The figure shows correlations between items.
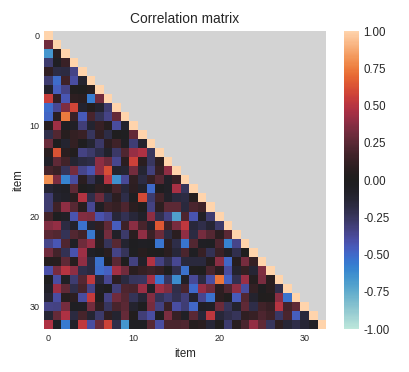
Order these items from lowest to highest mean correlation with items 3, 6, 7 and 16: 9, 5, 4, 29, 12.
5, 9, 29, 4, 12
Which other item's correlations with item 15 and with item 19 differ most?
2
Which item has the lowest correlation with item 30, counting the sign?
17
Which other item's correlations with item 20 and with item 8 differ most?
3
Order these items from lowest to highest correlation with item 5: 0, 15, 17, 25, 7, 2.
7, 15, 0, 25, 17, 2
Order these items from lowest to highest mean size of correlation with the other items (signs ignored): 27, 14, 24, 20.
24, 14, 20, 27
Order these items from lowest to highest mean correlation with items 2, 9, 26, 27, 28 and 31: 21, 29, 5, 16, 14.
16, 21, 29, 5, 14
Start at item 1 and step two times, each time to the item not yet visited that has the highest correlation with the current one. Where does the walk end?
21
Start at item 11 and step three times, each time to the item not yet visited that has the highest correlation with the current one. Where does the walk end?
32
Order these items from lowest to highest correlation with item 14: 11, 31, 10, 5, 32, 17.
5, 17, 11, 32, 31, 10
